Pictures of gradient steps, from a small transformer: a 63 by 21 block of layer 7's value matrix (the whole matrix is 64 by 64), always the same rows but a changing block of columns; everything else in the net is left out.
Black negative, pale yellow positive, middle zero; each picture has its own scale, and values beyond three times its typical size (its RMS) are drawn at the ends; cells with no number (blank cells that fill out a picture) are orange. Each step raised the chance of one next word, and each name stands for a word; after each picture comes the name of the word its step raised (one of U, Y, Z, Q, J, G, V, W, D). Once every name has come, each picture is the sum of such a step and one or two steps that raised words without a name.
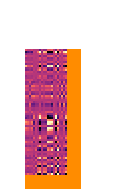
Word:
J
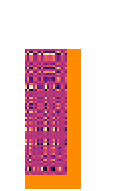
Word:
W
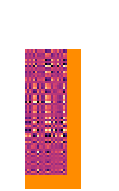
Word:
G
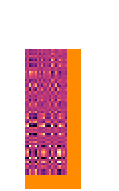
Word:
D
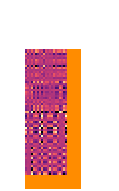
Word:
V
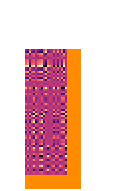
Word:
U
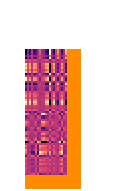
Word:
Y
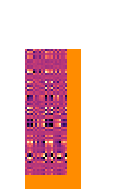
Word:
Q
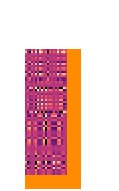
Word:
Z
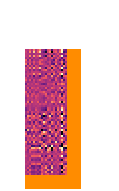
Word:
G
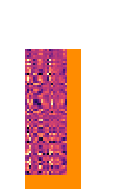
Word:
Y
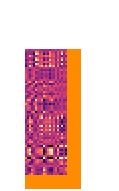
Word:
D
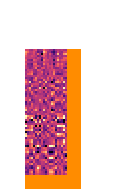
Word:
D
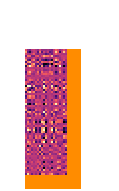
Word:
U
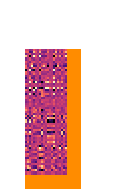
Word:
U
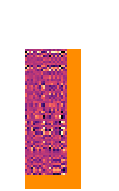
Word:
J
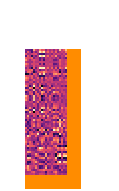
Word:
Q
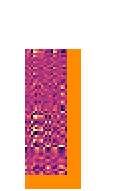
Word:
V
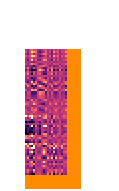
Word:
D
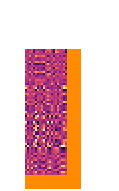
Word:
Z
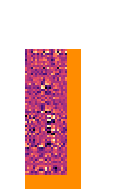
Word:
W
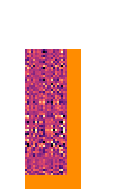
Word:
G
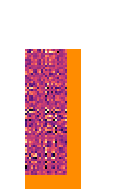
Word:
Q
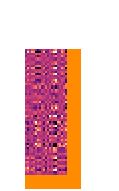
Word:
W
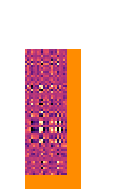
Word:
Z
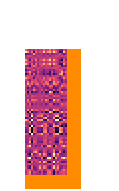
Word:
D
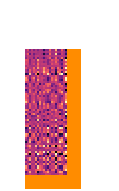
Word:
Y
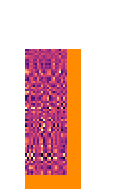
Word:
Q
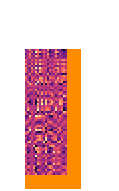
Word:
Y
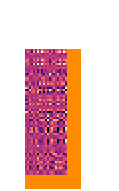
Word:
Z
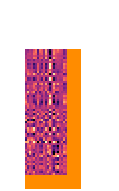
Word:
Y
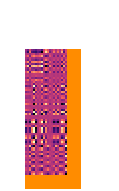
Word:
U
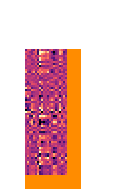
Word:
Q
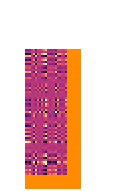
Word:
Q
